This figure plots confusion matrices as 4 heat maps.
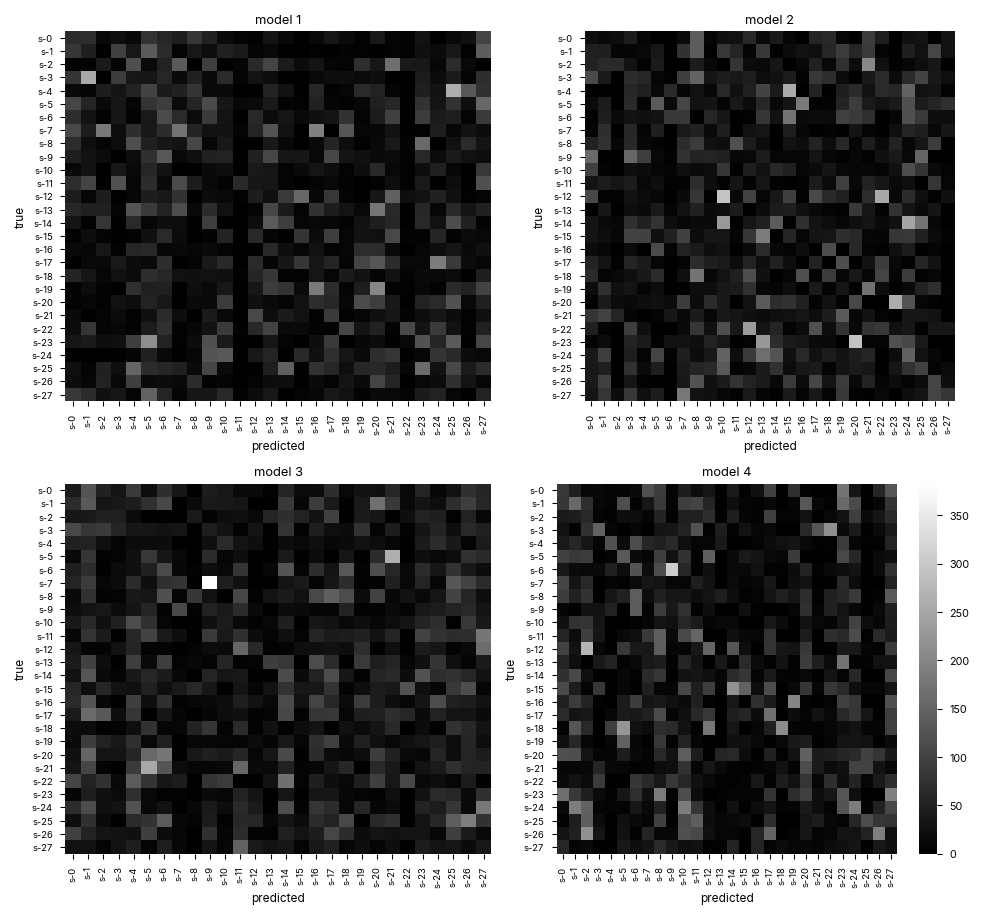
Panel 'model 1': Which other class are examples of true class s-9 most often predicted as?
s-6
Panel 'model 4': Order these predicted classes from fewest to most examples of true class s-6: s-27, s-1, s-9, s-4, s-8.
s-1, s-4, s-27, s-8, s-9
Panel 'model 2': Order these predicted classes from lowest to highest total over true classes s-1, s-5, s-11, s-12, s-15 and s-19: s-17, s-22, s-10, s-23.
s-23, s-17, s-22, s-10
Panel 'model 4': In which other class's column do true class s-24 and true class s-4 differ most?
s-10
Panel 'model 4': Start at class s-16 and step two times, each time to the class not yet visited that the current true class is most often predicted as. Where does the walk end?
s-5
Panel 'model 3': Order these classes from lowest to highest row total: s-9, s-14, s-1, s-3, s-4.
s-4, s-9, s-3, s-14, s-1
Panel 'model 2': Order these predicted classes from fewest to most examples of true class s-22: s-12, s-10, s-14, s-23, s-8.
s-23, s-14, s-8, s-10, s-12
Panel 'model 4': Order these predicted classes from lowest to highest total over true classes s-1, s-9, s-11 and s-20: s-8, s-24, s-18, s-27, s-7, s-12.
s-18, s-12, s-7, s-27, s-24, s-8
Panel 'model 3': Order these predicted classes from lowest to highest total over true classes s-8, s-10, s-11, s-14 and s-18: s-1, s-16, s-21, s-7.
s-7, s-21, s-16, s-1
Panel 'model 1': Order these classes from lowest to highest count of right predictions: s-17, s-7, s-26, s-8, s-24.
s-26, s-17, s-24, s-8, s-7
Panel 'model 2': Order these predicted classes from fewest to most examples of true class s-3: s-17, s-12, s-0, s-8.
s-12, s-17, s-0, s-8
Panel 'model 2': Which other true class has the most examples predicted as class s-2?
s-21
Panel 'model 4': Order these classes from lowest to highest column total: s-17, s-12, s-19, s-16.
s-16, s-19, s-12, s-17
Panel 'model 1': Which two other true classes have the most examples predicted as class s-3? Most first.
s-11, s-1
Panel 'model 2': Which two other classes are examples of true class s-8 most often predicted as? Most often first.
s-11, s-26
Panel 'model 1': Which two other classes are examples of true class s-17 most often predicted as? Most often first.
s-24, s-20
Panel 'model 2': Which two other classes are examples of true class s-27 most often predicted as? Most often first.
s-7, s-26
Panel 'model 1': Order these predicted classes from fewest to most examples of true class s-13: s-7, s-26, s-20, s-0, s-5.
s-26, s-0, s-5, s-7, s-20
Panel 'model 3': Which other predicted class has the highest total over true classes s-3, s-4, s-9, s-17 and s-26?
s-1
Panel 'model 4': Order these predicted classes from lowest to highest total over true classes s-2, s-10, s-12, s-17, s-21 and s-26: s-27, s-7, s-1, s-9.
s-9, s-7, s-1, s-27
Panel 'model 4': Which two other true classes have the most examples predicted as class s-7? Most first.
s-0, s-11
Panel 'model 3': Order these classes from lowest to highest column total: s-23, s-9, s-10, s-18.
s-10, s-18, s-23, s-9
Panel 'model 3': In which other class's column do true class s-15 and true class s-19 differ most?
s-22
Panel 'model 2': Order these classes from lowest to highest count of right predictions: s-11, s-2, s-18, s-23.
s-11, s-2, s-18, s-23
